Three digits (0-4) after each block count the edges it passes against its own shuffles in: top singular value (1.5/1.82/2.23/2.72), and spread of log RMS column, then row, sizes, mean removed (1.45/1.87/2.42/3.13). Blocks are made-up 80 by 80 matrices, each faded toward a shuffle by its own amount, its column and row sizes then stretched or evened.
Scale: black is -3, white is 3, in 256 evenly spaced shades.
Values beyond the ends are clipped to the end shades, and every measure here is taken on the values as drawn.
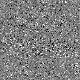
0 1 1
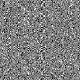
3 3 0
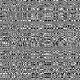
4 1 4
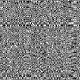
4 1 3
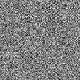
3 0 1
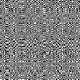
4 3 4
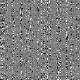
2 4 1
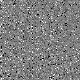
0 2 0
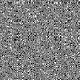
3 2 1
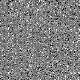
1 2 0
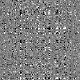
3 3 3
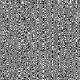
3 4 1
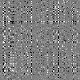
4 4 3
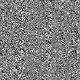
1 3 0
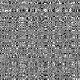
4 1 4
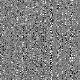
0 4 0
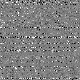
1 0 4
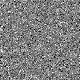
1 0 0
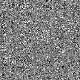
0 2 1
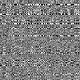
4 1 4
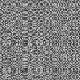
4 1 2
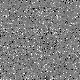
0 0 2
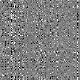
2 4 3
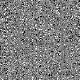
1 3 1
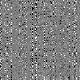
3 4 1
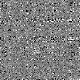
2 2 3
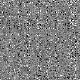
1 3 2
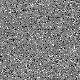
0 0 2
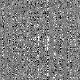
1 4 2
